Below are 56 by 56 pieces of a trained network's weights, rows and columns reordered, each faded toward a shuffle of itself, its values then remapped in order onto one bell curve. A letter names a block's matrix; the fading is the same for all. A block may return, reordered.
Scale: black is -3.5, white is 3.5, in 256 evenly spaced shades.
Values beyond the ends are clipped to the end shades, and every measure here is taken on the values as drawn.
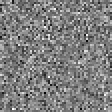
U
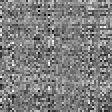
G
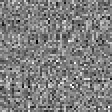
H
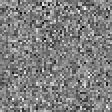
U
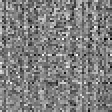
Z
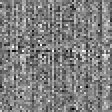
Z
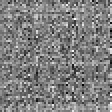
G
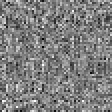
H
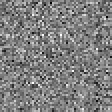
U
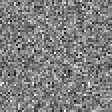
U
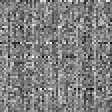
Z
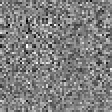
H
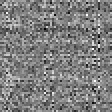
G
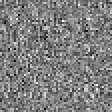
U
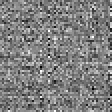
G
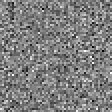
U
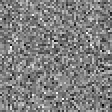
U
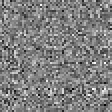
H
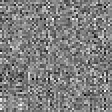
H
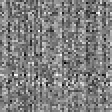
Z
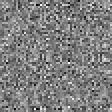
H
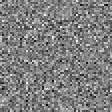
U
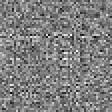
H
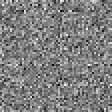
H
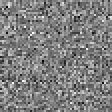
H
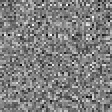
H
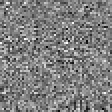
U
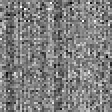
Z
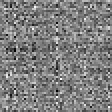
G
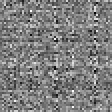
G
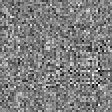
H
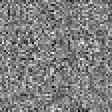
H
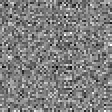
H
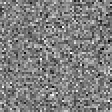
U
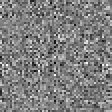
H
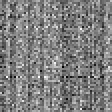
Z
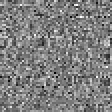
H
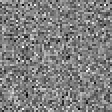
U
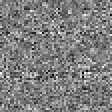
H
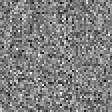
U
